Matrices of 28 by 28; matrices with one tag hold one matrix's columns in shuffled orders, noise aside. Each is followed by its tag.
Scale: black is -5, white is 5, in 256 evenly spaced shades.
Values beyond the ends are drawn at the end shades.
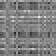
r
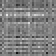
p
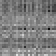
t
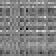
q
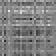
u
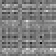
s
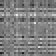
p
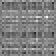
r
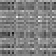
r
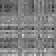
t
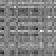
q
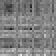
t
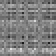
s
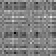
r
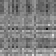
t
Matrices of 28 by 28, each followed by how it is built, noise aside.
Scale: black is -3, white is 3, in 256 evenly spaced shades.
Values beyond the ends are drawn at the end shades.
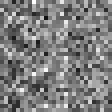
repeating rows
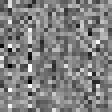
uneven columns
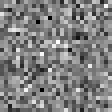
noise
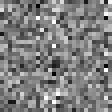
uneven columns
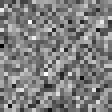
Hankel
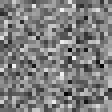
repeating rows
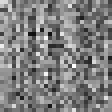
blocks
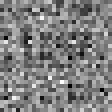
blocks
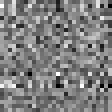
low rank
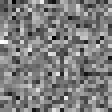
low rank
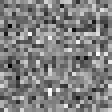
blocks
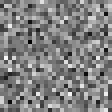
noise
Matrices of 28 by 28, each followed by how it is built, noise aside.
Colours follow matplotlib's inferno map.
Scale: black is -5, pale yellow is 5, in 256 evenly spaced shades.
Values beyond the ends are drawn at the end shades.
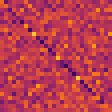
diagonal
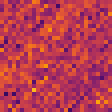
Hankel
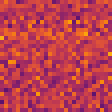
repeating columns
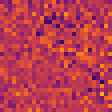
upper triangular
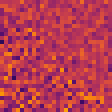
lower triangular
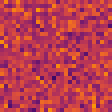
noise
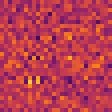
low rank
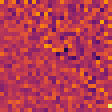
upper triangular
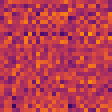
low rank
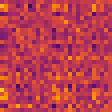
low rank
